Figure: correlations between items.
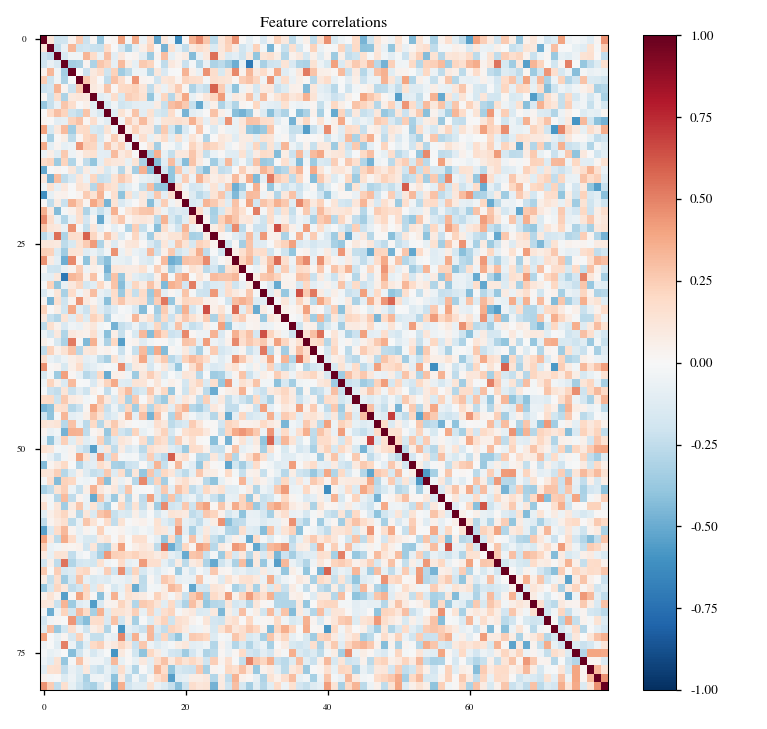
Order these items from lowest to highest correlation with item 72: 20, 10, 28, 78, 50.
50, 78, 10, 20, 28
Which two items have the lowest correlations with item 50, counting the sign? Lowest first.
7, 45
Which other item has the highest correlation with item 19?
60
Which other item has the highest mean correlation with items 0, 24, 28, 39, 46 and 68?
32
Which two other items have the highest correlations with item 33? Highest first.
23, 27
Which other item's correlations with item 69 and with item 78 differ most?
18
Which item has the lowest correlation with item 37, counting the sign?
11
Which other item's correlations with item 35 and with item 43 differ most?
52
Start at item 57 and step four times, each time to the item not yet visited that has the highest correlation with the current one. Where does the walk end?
49
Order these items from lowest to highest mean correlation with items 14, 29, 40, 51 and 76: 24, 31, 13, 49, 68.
13, 49, 24, 31, 68
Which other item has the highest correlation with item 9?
63
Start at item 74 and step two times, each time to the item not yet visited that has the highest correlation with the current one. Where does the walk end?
64
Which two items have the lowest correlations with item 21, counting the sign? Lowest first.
67, 2
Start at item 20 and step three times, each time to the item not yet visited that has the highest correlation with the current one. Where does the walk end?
38
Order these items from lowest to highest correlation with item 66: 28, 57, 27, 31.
31, 27, 28, 57
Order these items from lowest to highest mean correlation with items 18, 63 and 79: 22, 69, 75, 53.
75, 22, 53, 69
